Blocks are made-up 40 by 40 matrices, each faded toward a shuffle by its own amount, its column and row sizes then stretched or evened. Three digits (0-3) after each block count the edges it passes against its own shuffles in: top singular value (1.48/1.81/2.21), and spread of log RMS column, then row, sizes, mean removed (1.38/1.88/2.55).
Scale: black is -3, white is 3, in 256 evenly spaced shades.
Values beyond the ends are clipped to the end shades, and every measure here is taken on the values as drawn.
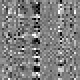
3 3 0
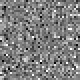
0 0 1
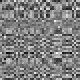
3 0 3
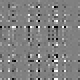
3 3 3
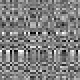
3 1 3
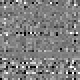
1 1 3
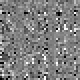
0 3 2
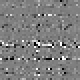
2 1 3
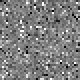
0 1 0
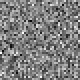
1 0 0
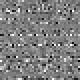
0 0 3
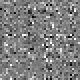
1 2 1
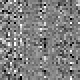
1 3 1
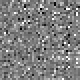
0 1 0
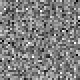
0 0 0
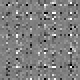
2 3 2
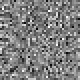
1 2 0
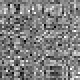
2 0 1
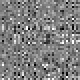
2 3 2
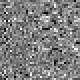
1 1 1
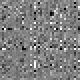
0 3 2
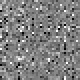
1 2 1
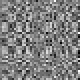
3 3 1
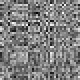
3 2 2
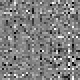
1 2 2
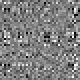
2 2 2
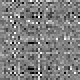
3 2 2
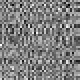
3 1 2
